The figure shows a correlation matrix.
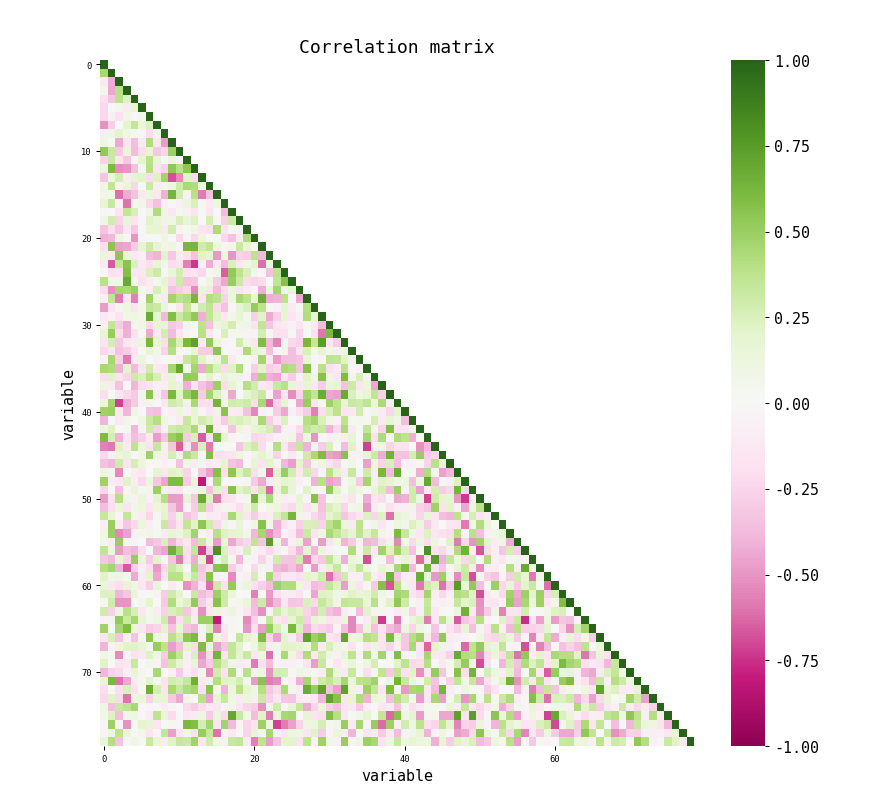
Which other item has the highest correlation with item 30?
73
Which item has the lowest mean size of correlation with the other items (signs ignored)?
5
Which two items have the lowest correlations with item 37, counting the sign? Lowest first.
64, 76
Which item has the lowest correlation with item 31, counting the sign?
29
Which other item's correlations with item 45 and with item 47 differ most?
60
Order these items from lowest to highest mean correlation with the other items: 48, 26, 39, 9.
26, 48, 9, 39
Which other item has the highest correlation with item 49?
75
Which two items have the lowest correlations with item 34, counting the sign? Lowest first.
3, 23
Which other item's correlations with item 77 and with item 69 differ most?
50
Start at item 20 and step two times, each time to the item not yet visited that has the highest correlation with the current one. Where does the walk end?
13
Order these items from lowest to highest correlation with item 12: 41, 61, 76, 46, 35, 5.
46, 5, 41, 61, 35, 76
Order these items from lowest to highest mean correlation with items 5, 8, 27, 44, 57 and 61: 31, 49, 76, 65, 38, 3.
65, 3, 38, 76, 31, 49
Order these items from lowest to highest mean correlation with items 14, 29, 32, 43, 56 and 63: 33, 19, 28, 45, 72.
28, 19, 33, 45, 72
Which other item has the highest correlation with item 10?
35
